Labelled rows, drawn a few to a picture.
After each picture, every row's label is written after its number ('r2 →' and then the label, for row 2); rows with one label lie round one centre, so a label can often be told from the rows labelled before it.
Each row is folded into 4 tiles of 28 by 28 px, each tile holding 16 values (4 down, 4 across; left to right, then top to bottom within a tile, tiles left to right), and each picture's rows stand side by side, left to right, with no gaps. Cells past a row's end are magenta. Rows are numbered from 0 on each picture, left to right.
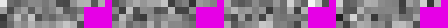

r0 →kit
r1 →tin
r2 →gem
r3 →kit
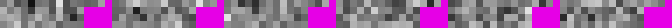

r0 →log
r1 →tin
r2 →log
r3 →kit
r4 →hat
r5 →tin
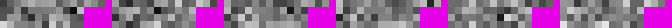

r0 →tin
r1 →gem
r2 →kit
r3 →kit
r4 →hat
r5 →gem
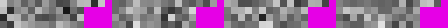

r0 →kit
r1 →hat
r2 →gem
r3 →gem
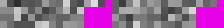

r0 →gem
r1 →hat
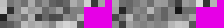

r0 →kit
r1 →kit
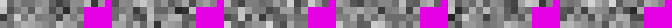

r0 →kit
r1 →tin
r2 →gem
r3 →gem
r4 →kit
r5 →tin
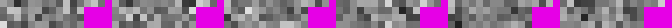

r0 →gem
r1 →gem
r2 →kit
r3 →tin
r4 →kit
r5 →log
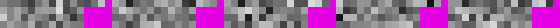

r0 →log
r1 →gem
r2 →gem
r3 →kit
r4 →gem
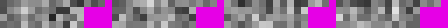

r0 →hat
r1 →tin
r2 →gem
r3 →log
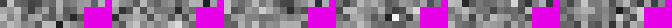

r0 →log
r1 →kit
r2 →kit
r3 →hat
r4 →gem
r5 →hat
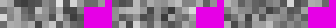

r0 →log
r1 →hat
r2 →gem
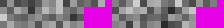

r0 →log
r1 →hat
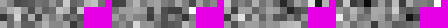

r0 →gem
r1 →hat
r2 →kit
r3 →log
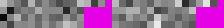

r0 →kit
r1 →gem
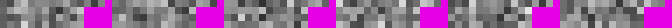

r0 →hat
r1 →tin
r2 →gem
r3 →gem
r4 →hat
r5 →tin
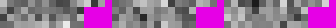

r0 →kit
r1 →tin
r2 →log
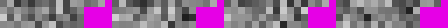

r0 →log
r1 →log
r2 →log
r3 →tin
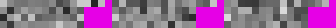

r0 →kit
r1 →log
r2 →log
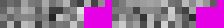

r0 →hat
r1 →tin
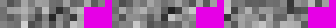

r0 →hat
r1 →hat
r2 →kit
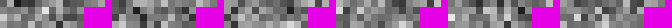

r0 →log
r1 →tin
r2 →kit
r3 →kit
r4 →log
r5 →gem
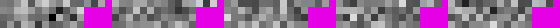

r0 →hat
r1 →kit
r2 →log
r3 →gem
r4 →gem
